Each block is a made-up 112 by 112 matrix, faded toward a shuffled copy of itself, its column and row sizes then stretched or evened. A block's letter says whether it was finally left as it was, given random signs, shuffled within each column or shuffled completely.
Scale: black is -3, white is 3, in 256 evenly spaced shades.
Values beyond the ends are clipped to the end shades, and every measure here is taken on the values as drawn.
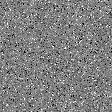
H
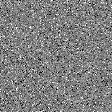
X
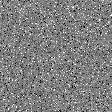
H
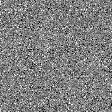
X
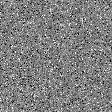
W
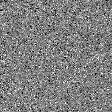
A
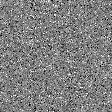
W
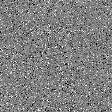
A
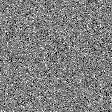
W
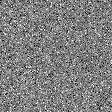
H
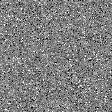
A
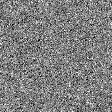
A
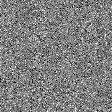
W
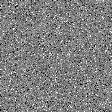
W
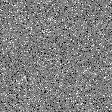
H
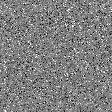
H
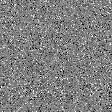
X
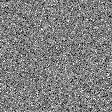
H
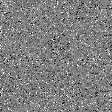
X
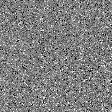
A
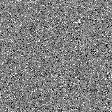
A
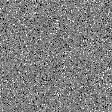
W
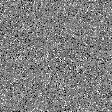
A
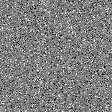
W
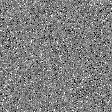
W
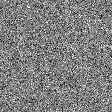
H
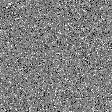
H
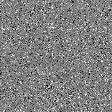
A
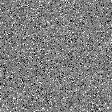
W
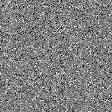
X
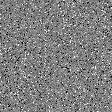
W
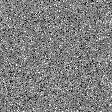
H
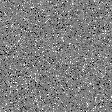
W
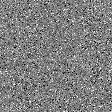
W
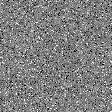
W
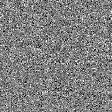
X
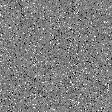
W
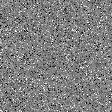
W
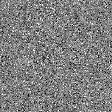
X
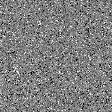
A
